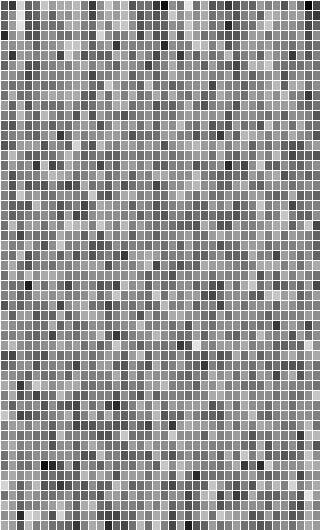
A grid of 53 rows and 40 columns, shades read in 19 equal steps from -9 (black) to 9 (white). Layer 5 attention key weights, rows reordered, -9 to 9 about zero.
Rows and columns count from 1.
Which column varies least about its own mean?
17
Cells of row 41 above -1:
25
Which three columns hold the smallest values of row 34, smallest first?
15, 7, 37
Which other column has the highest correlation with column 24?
3
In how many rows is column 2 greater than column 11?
27
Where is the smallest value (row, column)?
1, 39
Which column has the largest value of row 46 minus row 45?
31
